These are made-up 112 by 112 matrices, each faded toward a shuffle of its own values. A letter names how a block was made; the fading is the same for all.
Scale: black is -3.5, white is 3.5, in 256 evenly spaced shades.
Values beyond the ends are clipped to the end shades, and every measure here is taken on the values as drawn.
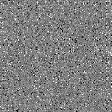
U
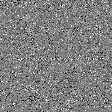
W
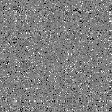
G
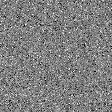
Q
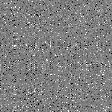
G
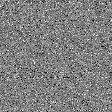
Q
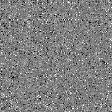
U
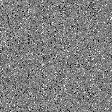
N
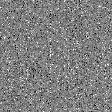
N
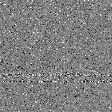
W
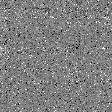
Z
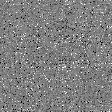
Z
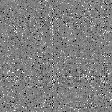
G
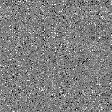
U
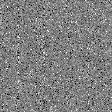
N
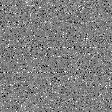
W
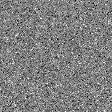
Q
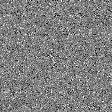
Q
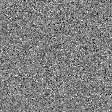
Q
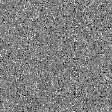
N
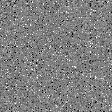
Z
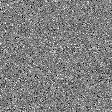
Q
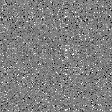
G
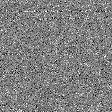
Q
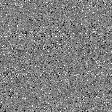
Q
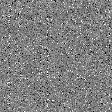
N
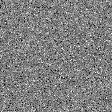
Q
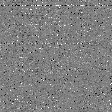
Z
